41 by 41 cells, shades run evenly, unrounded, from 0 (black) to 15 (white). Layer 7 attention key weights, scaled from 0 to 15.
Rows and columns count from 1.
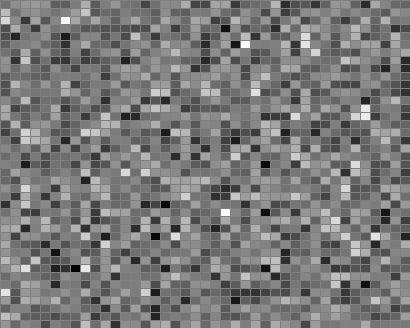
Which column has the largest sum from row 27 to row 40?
1
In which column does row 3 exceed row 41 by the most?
7
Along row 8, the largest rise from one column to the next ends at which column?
3
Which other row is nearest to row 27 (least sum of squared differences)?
21
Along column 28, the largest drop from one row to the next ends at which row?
35
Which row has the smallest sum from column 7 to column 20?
8
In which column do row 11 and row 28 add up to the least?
41
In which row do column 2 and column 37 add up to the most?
15
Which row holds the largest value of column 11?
31
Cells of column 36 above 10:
8
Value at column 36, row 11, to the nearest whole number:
4
